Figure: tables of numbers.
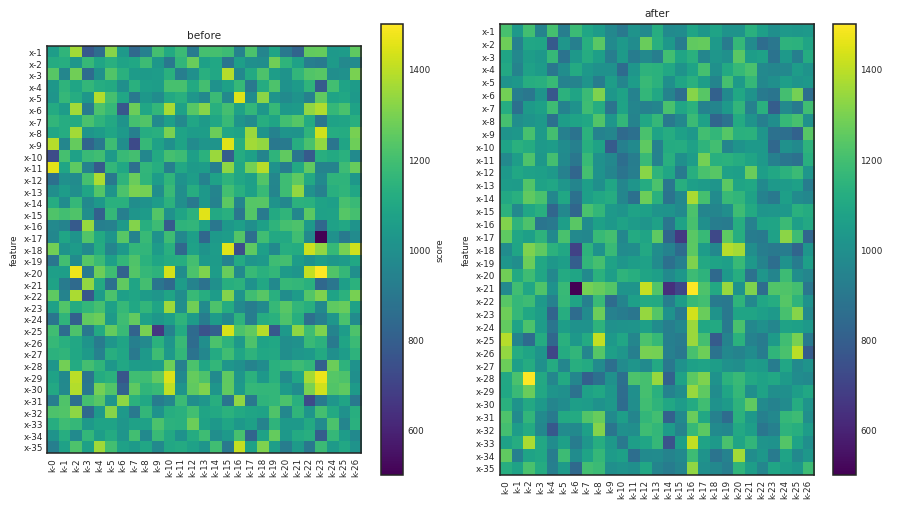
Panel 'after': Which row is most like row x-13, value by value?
x-5
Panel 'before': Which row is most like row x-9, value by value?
x-11
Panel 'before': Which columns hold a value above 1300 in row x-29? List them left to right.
k-2, k-10, k-22, k-23
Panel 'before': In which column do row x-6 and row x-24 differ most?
k-2
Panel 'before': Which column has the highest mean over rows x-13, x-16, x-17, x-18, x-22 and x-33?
k-15
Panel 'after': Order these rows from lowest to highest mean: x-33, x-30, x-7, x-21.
x-7, x-30, x-33, x-21
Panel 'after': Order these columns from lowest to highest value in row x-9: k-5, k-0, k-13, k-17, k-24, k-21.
k-24, k-5, k-0, k-13, k-21, k-17
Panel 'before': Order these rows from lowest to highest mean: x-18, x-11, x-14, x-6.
x-14, x-11, x-18, x-6
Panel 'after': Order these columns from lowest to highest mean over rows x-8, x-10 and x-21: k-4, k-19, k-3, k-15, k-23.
k-15, k-4, k-23, k-19, k-3
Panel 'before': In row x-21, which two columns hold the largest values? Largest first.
k-3, k-6
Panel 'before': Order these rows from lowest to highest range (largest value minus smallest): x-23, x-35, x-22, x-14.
x-14, x-23, x-35, x-22
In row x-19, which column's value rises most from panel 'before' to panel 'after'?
k-2
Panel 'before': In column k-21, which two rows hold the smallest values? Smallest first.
x-1, x-10
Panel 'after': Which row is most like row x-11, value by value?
x-9
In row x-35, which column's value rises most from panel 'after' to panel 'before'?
k-4
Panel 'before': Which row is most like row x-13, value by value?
x-12
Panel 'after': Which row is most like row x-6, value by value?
x-25
